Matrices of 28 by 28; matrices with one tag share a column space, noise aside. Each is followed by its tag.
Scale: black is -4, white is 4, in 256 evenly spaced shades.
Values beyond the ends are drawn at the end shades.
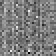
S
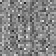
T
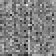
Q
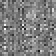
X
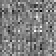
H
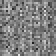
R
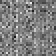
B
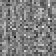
X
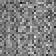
B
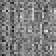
H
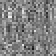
H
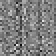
S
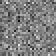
T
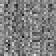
Q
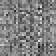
Q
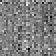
T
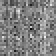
X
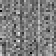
Q
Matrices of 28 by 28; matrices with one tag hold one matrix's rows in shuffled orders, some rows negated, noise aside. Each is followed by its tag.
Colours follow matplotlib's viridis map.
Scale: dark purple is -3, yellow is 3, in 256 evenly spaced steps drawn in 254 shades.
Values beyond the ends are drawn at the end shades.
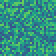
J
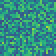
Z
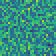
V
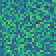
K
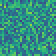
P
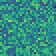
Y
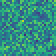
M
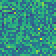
Y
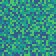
V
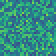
Z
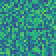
M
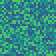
J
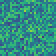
J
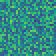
V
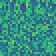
V
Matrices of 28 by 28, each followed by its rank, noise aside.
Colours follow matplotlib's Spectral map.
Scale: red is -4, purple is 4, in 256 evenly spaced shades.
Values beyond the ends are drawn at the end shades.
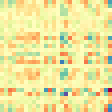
two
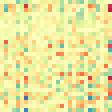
two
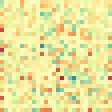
five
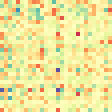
three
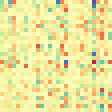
four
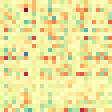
four
